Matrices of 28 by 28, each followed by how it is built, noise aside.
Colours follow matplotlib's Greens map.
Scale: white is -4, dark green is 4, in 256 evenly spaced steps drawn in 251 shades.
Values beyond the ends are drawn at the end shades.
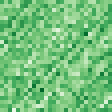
Hankel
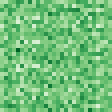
repeating rows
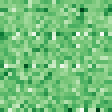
uneven rows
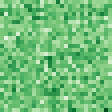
noise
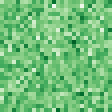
noise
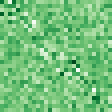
banded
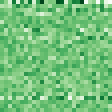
uneven rows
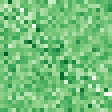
banded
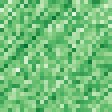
Hankel
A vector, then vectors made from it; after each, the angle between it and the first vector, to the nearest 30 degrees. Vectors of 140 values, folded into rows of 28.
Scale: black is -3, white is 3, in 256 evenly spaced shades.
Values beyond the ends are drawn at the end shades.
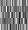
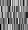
90 degrees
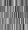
90 degrees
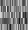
30 degrees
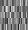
60 degrees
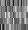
120 degrees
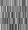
30 degrees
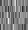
90 degrees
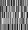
120 degrees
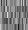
60 degrees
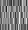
150 degrees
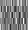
30 degrees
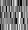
150 degrees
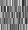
30 degrees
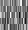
30 degrees
